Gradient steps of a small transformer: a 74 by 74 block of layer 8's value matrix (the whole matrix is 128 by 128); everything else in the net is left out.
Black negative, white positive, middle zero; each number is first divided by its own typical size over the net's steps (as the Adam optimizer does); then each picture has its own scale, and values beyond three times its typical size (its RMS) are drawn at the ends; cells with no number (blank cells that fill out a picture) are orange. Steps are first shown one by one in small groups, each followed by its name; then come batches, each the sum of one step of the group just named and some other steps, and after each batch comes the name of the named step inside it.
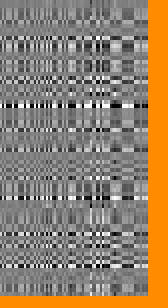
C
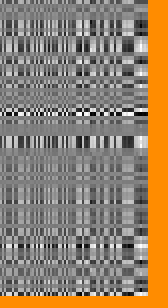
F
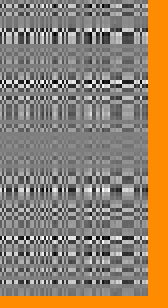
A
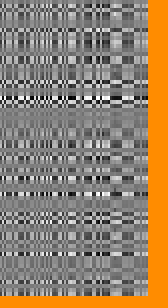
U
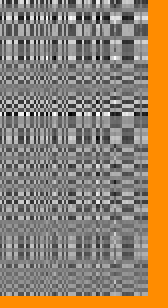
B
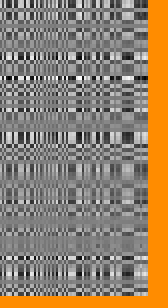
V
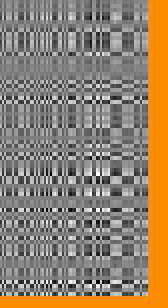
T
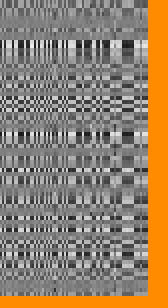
U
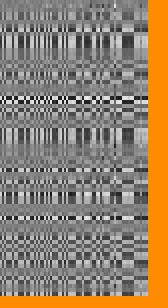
U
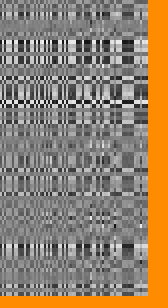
U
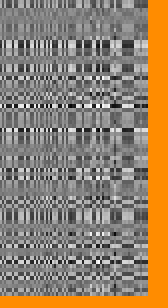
C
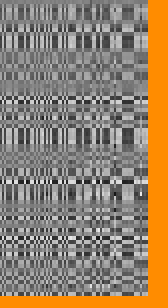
T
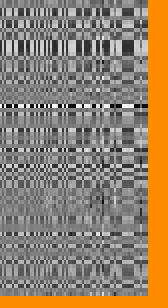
C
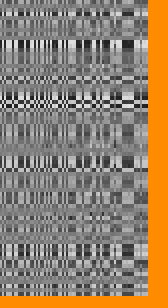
U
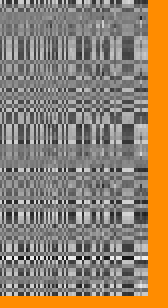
V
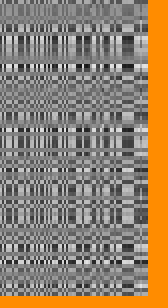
A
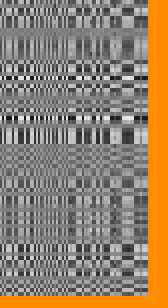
V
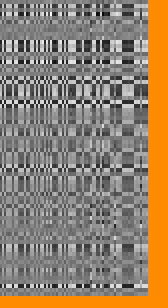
U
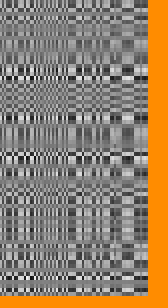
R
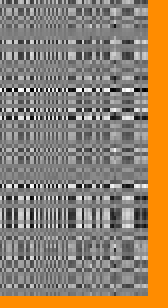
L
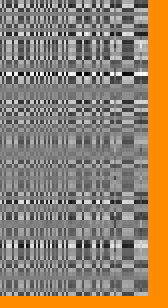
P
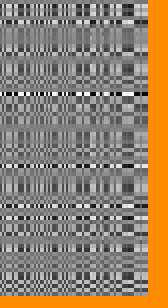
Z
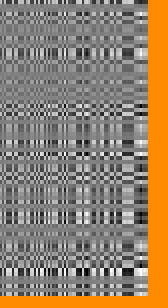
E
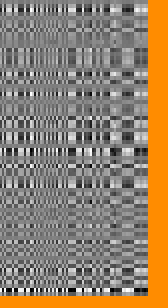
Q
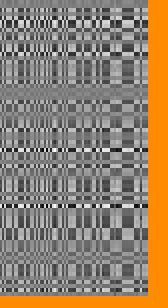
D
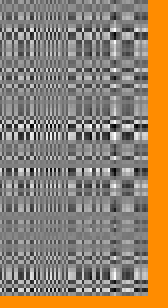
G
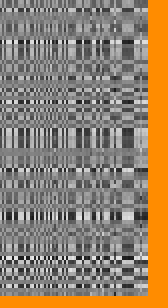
L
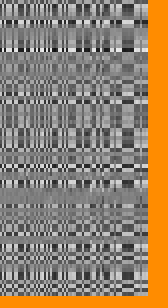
Z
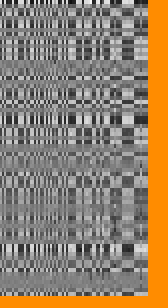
P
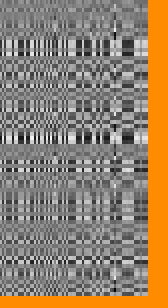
G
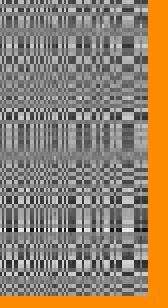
R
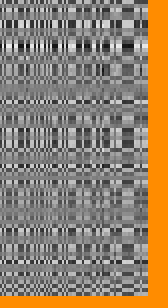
D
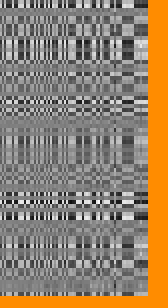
P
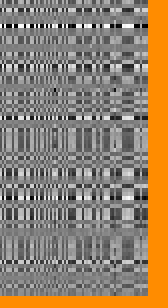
L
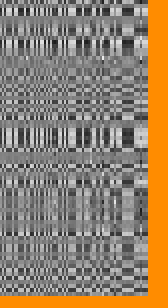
Q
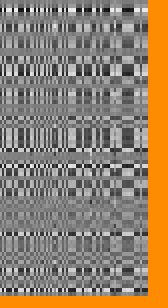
Q
